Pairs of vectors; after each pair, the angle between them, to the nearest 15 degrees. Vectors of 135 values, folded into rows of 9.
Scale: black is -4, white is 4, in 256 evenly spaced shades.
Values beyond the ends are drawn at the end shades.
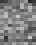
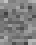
150 degrees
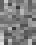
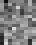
165 degrees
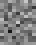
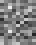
135 degrees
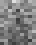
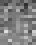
120 degrees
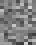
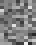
15 degrees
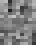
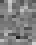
135 degrees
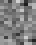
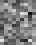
105 degrees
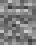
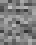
165 degrees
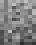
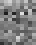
75 degrees
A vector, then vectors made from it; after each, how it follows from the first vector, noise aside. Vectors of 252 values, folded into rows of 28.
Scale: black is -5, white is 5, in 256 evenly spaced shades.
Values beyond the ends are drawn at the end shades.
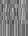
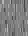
wrapped around, negated, partly zeroed.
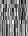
negated, scaled up.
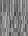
reversed.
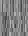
reversed, negated.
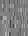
reversed, partly zeroed.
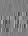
wrapped around, negated, partly zeroed.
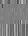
partly zeroed.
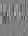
reversed, negated, partly zeroed.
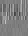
reversed, partly zeroed.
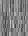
reversed, negated.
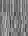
reversed.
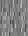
reversed, partly zeroed.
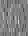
wrapped around, negated, partly zeroed.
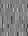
wrapped around, negated, partly zeroed.
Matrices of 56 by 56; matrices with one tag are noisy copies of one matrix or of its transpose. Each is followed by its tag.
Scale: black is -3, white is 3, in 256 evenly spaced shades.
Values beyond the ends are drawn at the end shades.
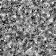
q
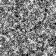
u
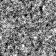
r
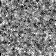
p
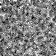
q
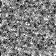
p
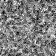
q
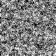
p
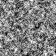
u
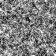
u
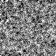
q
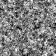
u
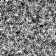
q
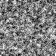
q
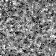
q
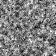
u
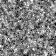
u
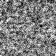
q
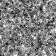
r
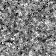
r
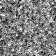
q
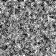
p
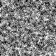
p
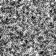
q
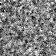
q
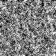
p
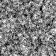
r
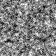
r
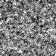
q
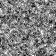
u
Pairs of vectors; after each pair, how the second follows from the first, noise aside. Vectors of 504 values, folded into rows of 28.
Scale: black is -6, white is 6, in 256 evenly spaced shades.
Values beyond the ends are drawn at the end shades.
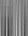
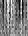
reversed, scaled up.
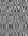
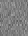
wrapped around, negated, shrunk.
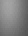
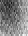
negated, scaled up.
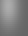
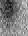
negated, scaled up.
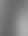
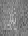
wrapped around, partly zeroed.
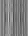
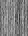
reversed, negated.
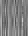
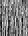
negated, scaled up.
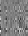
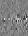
wrapped around, partly zeroed.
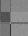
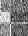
negated, scaled up.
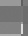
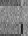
negated.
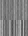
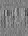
reversed, negated, partly zeroed.
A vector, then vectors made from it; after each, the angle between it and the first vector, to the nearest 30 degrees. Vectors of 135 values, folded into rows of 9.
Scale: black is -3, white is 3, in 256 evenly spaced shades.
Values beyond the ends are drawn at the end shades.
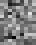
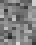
60 degrees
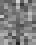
60 degrees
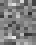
150 degrees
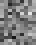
30 degrees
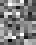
150 degrees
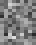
150 degrees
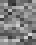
60 degrees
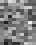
120 degrees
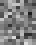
150 degrees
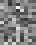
60 degrees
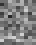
150 degrees
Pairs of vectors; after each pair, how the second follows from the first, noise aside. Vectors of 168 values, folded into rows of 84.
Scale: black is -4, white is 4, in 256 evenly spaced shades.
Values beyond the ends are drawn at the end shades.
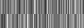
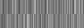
shrunk.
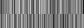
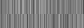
shrunk.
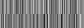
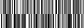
wrapped around, negated, scaled up.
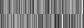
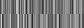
shuffled.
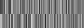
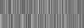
shrunk.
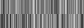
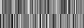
shuffled.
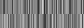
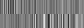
wrapped around, negated, partly zeroed.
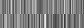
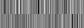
reversed, negated, partly zeroed.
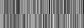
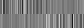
wrapped around, partly zeroed.
